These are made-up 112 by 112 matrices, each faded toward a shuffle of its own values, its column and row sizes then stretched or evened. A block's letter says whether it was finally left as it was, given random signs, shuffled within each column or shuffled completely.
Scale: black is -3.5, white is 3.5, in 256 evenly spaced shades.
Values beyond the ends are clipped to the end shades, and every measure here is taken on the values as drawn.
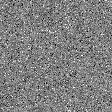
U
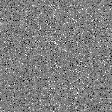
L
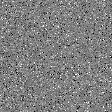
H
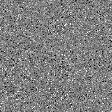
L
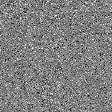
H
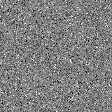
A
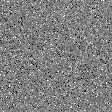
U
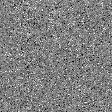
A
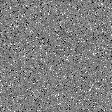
A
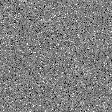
A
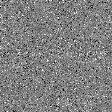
H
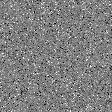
U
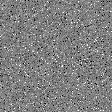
A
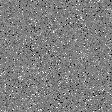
A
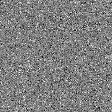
L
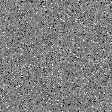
A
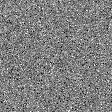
U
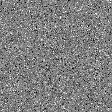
A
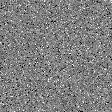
U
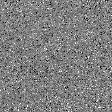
H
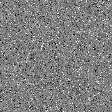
A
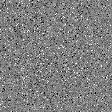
L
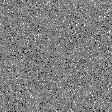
A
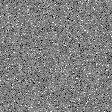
U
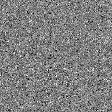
L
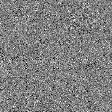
L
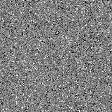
A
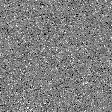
U
